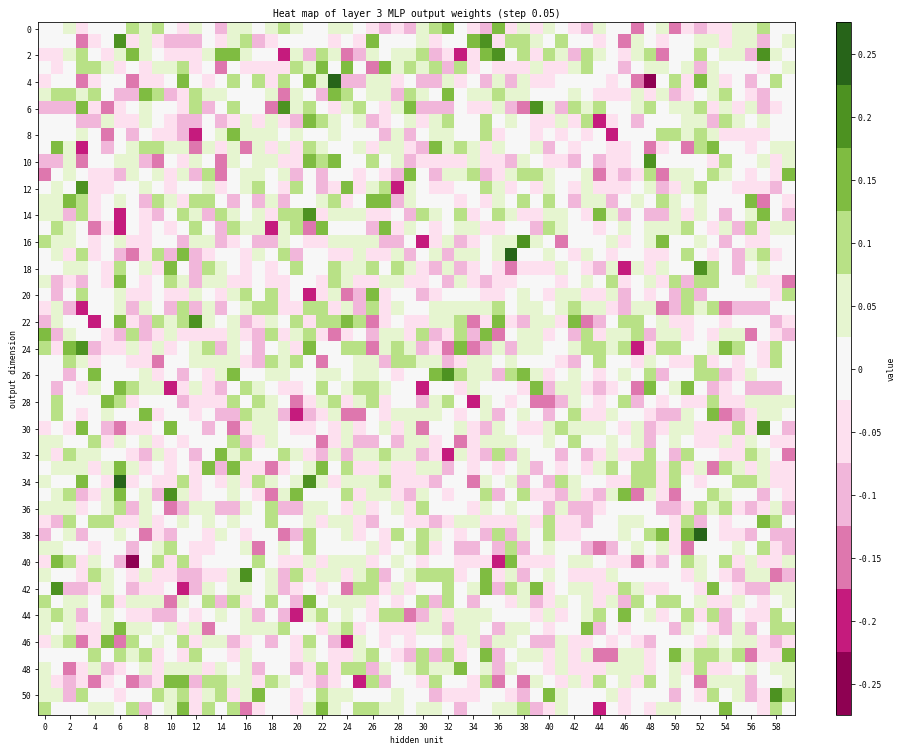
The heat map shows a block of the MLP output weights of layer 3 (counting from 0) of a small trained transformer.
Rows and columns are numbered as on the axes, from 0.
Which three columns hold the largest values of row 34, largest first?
6, 21, 3
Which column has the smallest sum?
44
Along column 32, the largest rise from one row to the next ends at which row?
26
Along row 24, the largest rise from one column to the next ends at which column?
33
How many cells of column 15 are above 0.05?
11
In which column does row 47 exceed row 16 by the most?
30
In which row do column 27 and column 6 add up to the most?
34
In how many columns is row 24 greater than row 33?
28
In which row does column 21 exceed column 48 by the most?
4
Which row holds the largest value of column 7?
2
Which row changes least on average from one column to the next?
8
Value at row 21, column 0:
-0.05
